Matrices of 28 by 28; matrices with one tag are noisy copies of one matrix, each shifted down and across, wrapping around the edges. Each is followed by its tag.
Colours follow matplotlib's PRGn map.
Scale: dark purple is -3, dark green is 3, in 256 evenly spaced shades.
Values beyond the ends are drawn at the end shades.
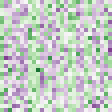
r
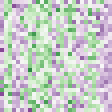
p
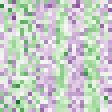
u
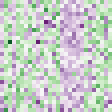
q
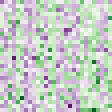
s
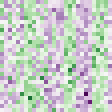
u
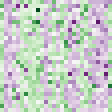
p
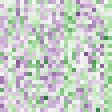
r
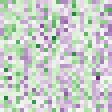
s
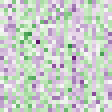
s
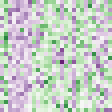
q
